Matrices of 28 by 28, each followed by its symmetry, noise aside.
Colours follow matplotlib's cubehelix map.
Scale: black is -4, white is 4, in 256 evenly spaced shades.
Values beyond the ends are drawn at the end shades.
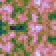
mirrored top to bottom.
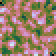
symmetric across the other diagonal.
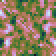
same after a half turn.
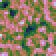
symmetric.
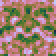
mirrored left to right.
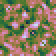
symmetric.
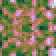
mirrored top to bottom.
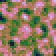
symmetric across the other diagonal.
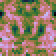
mirrored left to right.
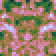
mirrored left to right.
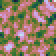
symmetric across the other diagonal.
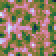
mirrored top to bottom.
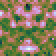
mirrored left to right.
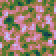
same after a half turn.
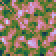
no symmetry.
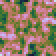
same after a half turn.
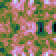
mirrored top to bottom.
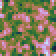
no symmetry.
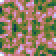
mirrored top to bottom.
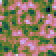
no symmetry.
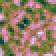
symmetric.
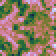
mirrored top to bottom.
